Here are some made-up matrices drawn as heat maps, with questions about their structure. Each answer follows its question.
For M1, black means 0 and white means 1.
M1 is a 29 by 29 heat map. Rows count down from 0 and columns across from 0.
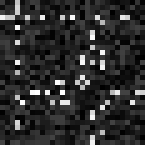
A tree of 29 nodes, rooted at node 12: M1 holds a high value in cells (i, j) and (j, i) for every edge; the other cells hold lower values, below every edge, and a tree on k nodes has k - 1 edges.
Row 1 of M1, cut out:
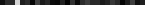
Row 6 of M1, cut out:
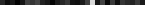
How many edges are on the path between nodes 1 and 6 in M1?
4
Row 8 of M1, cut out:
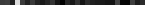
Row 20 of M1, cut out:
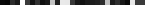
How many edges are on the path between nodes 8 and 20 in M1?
3
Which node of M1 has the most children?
3
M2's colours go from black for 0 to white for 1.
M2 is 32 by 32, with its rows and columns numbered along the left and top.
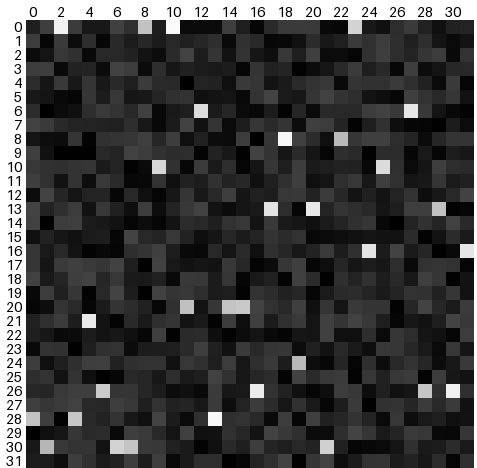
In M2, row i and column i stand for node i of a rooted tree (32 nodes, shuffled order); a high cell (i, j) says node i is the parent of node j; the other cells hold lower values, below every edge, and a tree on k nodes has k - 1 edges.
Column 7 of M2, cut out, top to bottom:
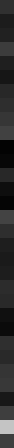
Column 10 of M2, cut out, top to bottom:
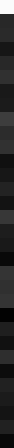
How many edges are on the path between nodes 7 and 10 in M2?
5
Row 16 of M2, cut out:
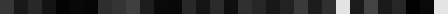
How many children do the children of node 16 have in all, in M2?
1
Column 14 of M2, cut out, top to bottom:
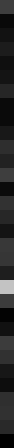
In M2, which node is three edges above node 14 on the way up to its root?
28
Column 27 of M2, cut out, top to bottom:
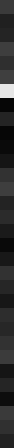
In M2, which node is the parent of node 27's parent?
30
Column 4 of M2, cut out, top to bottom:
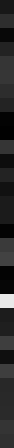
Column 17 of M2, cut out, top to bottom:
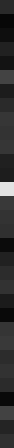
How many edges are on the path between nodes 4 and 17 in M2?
6
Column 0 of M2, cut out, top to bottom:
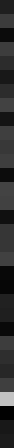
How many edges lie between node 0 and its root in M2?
2
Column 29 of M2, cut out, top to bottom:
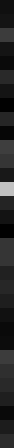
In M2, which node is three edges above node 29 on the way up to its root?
26
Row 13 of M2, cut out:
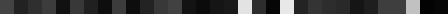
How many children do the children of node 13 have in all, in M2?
3
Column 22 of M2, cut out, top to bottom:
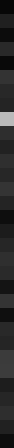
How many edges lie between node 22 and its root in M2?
4
